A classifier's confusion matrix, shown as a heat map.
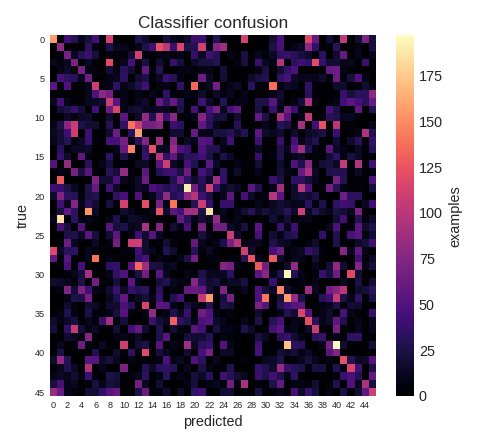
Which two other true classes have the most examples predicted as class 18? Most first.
1, 23
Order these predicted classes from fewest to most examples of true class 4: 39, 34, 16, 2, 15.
16, 2, 15, 34, 39
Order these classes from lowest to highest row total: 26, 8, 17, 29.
26, 17, 8, 29
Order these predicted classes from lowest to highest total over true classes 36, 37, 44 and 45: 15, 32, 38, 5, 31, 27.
38, 5, 15, 31, 27, 32
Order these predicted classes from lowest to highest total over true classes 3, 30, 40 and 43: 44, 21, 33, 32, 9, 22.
44, 9, 21, 22, 32, 33
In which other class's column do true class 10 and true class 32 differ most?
41
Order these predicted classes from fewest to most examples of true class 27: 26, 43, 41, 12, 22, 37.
26, 22, 37, 12, 43, 41
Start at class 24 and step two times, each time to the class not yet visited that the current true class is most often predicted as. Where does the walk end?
15
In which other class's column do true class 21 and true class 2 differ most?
17
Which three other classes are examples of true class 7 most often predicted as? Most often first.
45, 8, 6
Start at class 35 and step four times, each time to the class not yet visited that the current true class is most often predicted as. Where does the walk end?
5
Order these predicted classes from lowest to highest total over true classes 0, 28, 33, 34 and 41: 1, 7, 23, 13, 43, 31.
7, 23, 1, 43, 31, 13
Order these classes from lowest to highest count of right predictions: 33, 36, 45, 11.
45, 36, 11, 33
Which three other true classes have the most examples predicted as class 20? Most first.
6, 22, 31
